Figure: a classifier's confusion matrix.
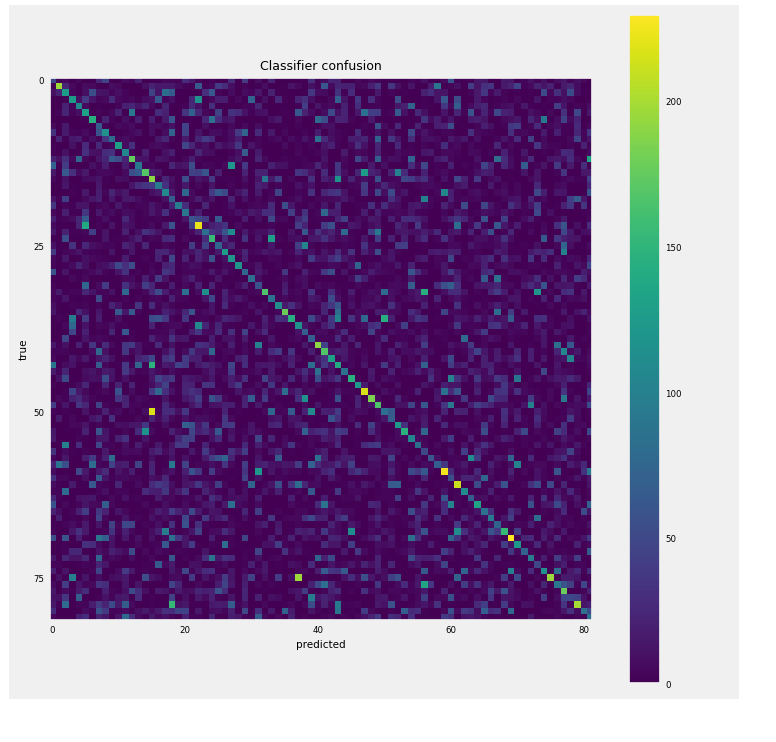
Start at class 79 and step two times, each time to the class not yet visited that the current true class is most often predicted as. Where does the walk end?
56
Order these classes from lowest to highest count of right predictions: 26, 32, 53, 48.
26, 53, 32, 48
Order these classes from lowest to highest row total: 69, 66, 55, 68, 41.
55, 66, 41, 68, 69
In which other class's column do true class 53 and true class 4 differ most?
14
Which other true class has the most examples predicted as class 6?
58
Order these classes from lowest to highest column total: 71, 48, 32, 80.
71, 80, 32, 48
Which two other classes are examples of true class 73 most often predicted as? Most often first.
16, 59
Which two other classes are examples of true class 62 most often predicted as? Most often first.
2, 39
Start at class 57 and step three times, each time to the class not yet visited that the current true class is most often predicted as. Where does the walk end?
31
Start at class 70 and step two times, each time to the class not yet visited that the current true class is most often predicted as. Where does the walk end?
77
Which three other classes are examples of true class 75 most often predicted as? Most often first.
37, 3, 61
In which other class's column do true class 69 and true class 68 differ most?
45
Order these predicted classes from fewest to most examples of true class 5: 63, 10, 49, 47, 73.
73, 10, 49, 63, 47
